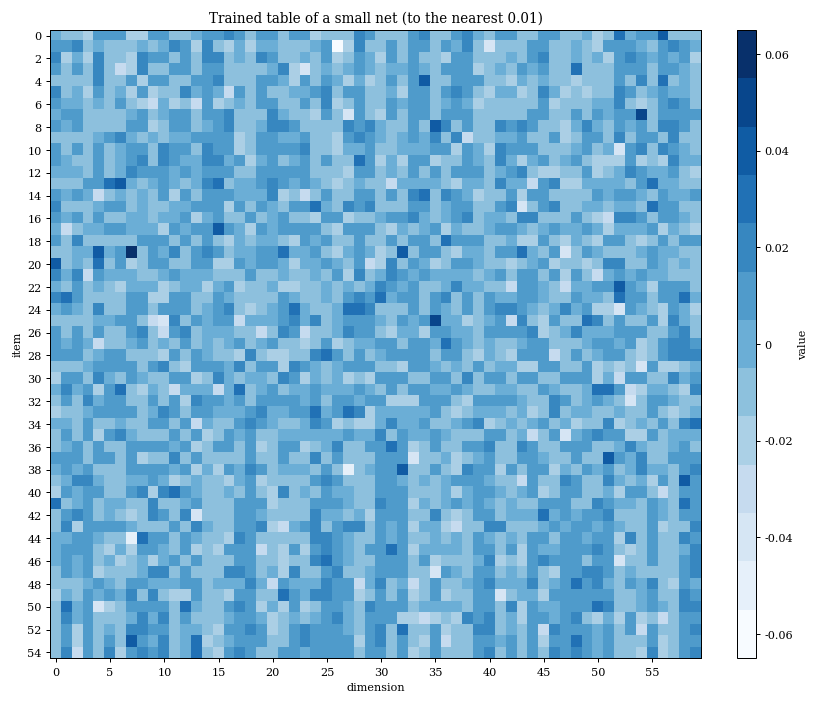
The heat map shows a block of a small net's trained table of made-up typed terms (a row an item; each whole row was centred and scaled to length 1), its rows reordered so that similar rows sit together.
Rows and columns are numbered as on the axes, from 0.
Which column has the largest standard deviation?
52
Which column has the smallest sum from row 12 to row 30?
47
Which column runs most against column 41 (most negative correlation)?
25
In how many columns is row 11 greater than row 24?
20
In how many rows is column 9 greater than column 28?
19
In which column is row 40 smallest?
56
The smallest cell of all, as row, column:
1, 26
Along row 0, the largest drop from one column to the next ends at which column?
57
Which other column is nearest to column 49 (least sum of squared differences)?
22
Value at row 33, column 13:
0.01
